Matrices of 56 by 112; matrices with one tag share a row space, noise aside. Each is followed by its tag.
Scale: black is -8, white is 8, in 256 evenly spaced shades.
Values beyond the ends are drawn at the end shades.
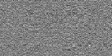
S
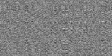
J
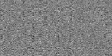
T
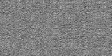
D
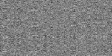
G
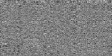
G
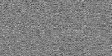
D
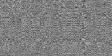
D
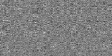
G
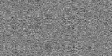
S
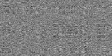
D
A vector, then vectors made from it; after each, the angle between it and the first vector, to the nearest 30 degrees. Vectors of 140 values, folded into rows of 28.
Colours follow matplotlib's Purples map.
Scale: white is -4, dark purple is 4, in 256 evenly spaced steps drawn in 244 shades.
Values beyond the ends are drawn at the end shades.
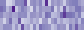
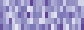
60 degrees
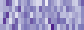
120 degrees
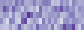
90 degrees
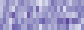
120 degrees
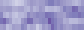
90 degrees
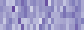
30 degrees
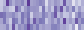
120 degrees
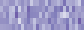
120 degrees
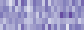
60 degrees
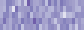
150 degrees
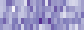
150 degrees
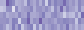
150 degrees
